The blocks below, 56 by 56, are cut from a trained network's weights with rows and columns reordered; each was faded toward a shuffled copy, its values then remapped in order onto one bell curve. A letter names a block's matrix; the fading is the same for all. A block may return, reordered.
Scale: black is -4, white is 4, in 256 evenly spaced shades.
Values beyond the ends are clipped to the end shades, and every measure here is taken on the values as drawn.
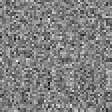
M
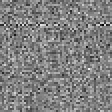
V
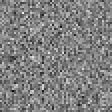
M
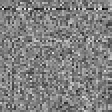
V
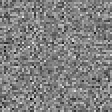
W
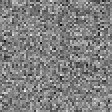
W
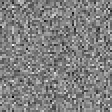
M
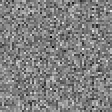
M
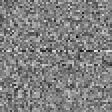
V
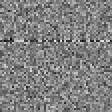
V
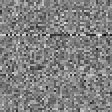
V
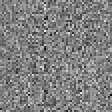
M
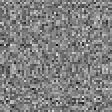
V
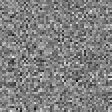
W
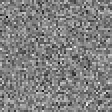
W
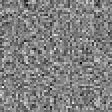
W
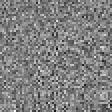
W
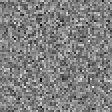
M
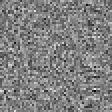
V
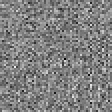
W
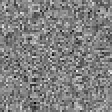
M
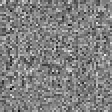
M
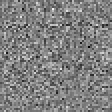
V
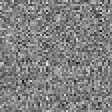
W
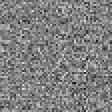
M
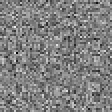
W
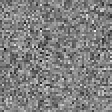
M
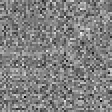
W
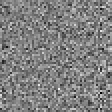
M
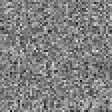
W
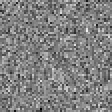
M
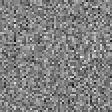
M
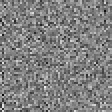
M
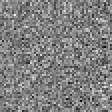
M
